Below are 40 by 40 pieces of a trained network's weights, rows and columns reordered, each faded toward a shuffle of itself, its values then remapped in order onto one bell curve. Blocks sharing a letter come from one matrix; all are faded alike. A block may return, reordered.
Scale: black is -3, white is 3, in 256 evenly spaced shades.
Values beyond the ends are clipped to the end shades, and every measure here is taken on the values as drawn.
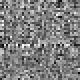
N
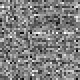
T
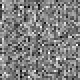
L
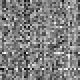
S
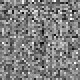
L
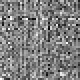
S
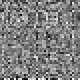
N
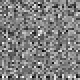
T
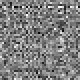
N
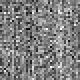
S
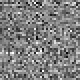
N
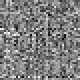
S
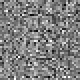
L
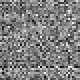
T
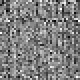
S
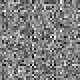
N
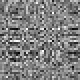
T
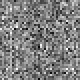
L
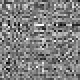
N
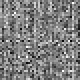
S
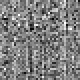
S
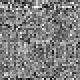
L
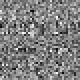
N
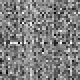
S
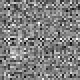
N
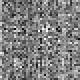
S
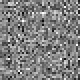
N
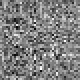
N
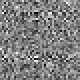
N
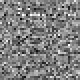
T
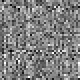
L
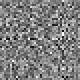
T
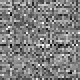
T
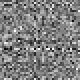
N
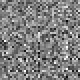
N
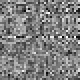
N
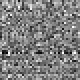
T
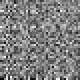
T
